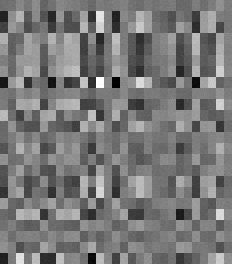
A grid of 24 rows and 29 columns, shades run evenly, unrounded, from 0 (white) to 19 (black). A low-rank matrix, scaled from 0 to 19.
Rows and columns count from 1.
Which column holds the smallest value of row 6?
28
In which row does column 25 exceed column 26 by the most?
8
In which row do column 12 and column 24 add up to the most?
24
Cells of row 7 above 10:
14
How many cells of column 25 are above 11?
9
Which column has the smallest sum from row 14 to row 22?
3
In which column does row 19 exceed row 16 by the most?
13
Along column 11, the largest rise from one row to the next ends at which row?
4
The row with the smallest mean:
11
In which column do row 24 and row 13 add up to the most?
12
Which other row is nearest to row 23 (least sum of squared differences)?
21
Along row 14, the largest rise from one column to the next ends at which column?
6
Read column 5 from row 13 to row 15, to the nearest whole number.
9 7 9
